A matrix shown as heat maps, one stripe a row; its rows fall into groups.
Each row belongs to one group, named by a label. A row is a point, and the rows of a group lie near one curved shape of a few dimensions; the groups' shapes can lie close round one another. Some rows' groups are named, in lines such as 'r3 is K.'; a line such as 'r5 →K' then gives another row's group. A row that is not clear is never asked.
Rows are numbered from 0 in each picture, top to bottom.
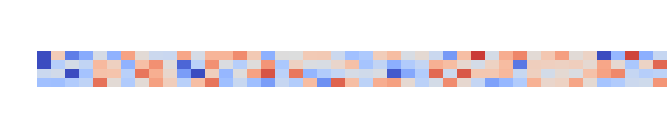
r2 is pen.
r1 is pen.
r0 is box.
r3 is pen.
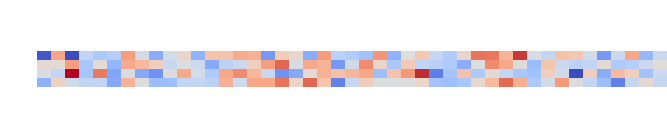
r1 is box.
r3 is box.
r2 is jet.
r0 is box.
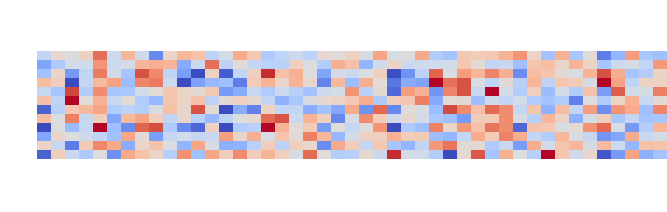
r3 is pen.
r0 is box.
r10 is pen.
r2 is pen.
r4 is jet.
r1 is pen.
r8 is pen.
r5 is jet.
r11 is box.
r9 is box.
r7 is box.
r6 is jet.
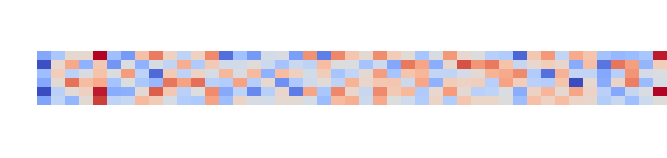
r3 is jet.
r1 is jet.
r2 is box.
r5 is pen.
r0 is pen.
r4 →pen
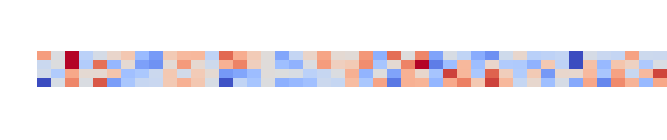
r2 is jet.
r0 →jet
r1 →jet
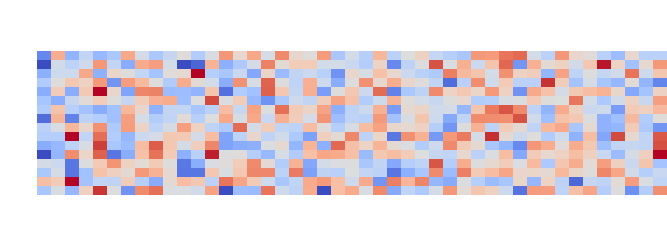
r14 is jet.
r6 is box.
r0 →box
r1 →pen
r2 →jet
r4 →pen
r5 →pen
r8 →box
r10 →pen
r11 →pen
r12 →pen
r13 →pen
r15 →pen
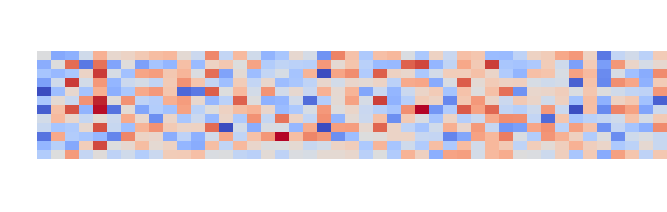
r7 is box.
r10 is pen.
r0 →pen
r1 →jet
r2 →pen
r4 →pen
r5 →box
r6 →jet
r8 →pen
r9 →box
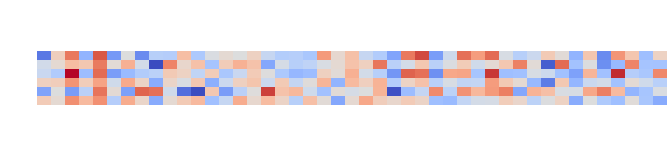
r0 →jet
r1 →box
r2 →jet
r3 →box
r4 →pen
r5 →box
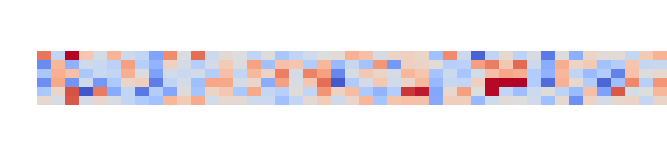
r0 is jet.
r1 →box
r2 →box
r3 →box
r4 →jet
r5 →jet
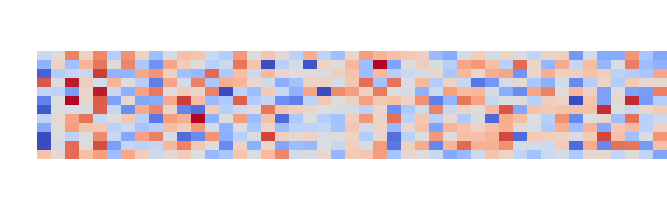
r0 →box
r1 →box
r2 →pen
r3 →jet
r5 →jet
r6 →pen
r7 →jet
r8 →jet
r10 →jet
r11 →box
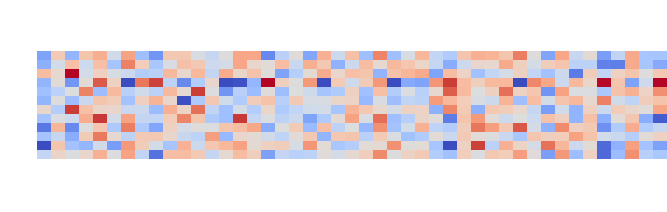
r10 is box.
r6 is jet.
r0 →box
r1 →box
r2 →jet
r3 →pen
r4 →jet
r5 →pen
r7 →box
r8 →box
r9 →pen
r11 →box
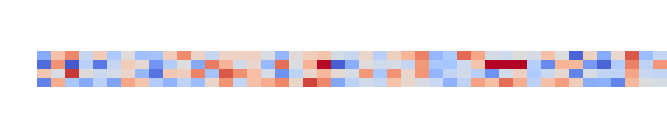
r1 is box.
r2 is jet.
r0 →jet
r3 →box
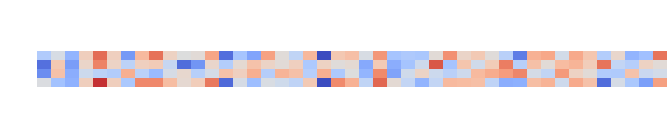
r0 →pen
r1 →pen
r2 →box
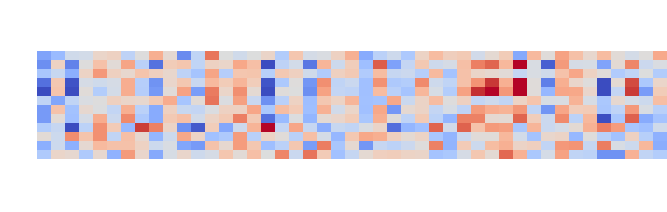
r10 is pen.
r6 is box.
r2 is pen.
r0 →pen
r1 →box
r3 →box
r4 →box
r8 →pen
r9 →box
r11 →box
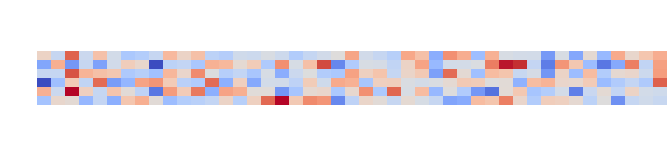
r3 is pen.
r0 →jet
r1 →box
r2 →jet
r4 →jet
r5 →box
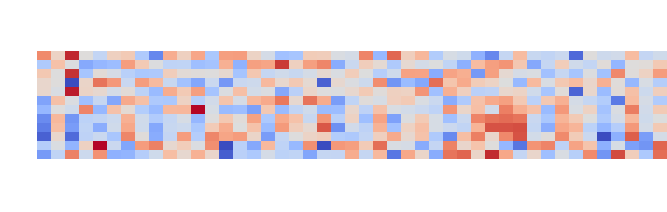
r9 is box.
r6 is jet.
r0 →jet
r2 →jet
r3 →pen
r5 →box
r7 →box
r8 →box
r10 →pen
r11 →jet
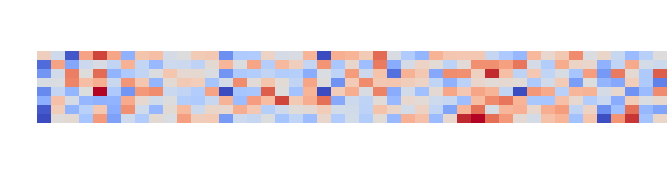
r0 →pen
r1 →box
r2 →jet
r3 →box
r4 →pen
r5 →box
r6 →box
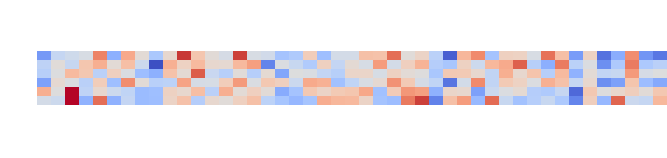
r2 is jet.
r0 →box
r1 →box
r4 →jet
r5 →jet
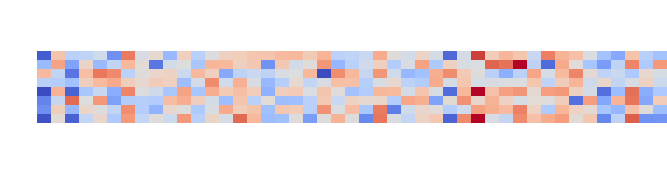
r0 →box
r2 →pen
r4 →box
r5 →jet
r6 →box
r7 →box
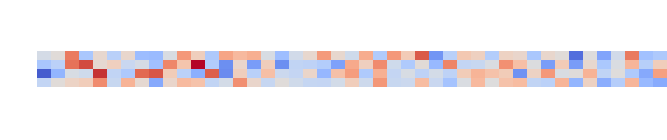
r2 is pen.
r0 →jet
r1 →jet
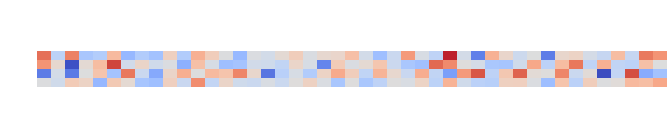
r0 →jet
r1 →pen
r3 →jet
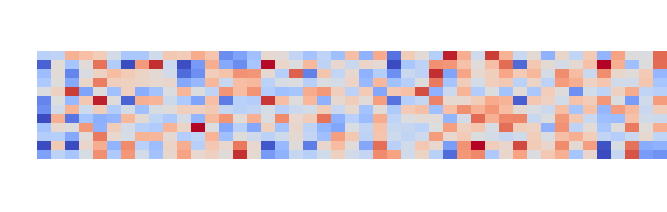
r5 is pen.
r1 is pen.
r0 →jet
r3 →pen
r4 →jet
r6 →jet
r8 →jet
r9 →pen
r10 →box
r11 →box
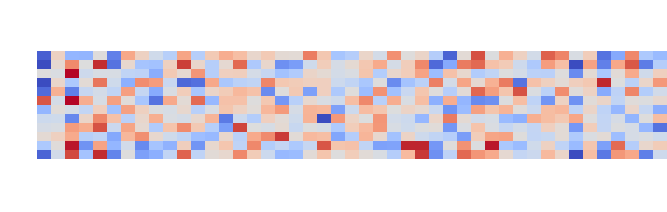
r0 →box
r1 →jet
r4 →box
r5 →jet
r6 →box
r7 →pen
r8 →box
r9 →box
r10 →jet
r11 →jet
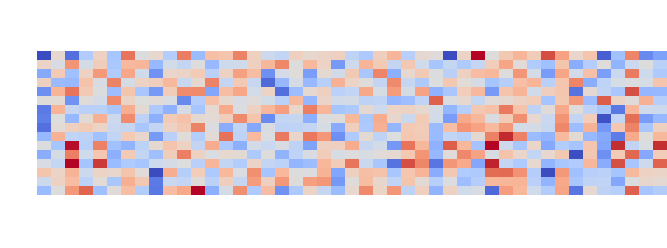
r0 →box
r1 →box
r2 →box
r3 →pen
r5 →pen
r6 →box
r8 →jet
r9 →box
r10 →jet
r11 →jet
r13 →box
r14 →box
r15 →jet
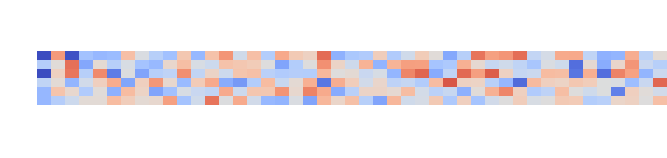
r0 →box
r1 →jet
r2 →jet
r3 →pen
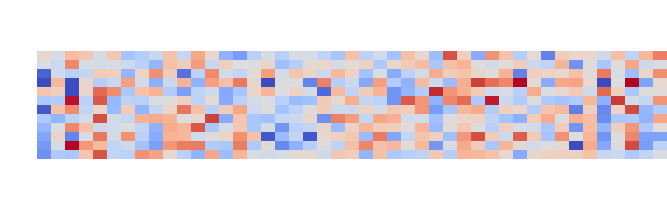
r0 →jet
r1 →jet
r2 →pen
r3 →box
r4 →pen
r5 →jet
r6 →jet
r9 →box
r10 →jet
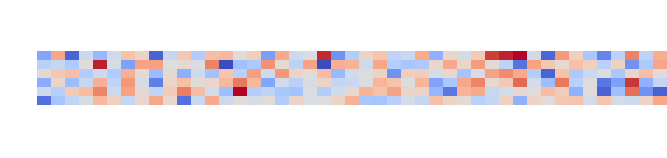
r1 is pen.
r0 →box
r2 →box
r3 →box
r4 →box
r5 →pen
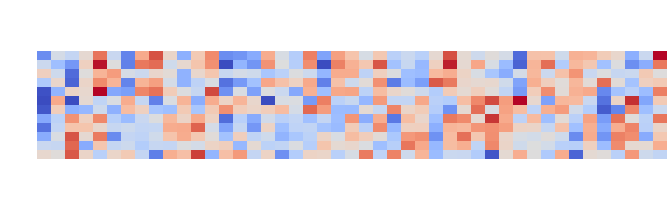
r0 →pen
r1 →pen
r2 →pen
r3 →pen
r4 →pen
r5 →box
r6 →box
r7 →jet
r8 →jet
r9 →jet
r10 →jet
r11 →jet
